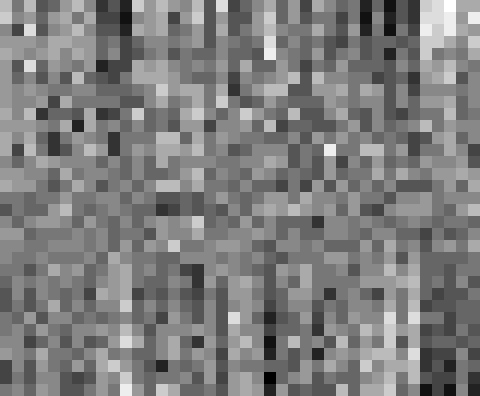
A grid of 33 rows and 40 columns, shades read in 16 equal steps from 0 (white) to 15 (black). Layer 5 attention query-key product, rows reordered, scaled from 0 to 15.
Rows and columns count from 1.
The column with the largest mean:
27
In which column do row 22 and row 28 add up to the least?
33
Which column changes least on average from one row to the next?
18
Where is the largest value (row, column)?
32, 23
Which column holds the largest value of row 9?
5
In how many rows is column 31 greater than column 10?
12
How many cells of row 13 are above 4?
34
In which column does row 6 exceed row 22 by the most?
10
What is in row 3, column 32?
8
